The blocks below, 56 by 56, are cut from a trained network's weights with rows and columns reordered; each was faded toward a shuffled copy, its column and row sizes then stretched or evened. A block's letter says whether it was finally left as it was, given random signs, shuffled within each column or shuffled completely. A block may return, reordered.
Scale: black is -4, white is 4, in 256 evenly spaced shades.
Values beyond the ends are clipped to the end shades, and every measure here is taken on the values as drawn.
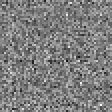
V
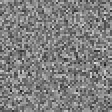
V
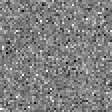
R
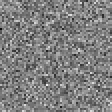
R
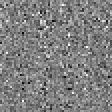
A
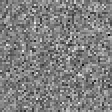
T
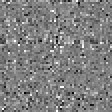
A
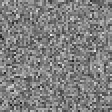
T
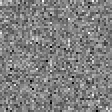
T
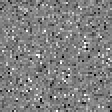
R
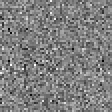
V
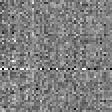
A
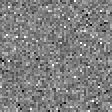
R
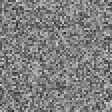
T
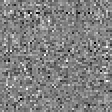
V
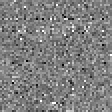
V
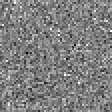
R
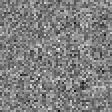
A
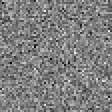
T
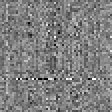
A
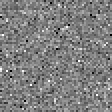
R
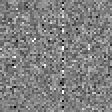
V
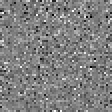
V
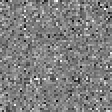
V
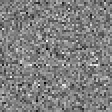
V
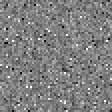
R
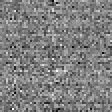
A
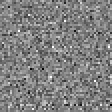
V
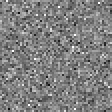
R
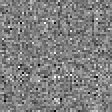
A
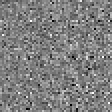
A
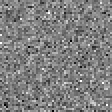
A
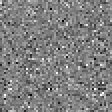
A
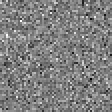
T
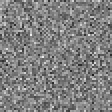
V
